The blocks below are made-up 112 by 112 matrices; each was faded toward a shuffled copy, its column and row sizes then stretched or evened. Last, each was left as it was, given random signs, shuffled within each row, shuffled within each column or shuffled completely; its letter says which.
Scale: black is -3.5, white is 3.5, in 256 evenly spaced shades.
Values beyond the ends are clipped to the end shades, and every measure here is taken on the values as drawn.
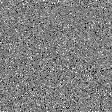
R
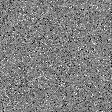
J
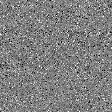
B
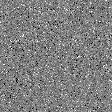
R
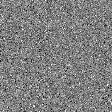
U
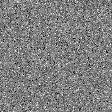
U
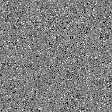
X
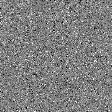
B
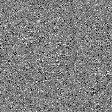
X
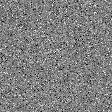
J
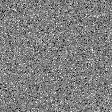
R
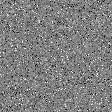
J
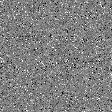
B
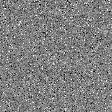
U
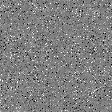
B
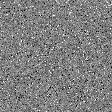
J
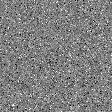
J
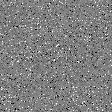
R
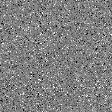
B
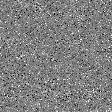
R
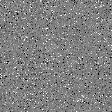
B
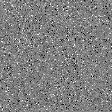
X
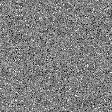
X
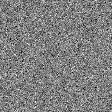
U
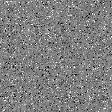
X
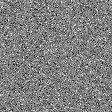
J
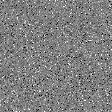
X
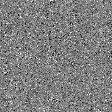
B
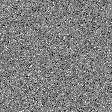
J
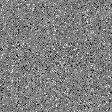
X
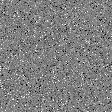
J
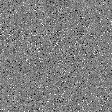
X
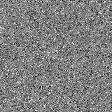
R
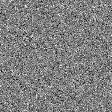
R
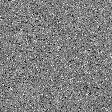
J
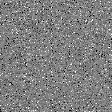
X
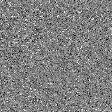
X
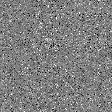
X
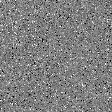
U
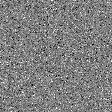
J
